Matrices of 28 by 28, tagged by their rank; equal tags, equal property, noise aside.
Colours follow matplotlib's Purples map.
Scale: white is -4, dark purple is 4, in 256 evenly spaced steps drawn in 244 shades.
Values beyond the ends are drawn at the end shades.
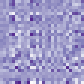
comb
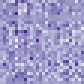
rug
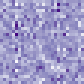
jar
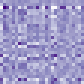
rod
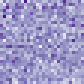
rug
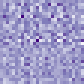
comb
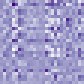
comb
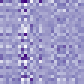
rod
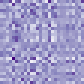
comb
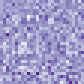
rug
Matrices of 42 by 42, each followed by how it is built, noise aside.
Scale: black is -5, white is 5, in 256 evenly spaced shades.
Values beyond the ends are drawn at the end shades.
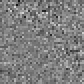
upper triangular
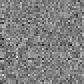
low rank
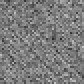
Toeplitz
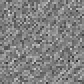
Hankel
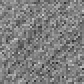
Hankel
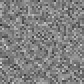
Toeplitz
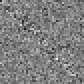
banded
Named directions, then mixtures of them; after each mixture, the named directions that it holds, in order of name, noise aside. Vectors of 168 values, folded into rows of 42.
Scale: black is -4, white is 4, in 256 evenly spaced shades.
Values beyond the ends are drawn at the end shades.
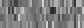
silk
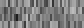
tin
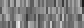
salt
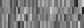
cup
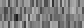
tin.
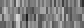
salt, tin.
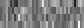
cup, silk.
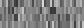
silk, tin.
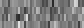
cup, tin.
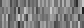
cup.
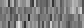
salt, tin.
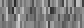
salt, silk.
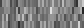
cup.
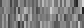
cup.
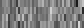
cup.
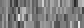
cup, silk.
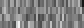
salt.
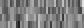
salt.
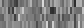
silk.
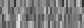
salt, silk.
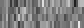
cup, silk.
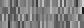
cup, tin.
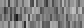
tin.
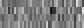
cup, silk.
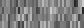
cup.
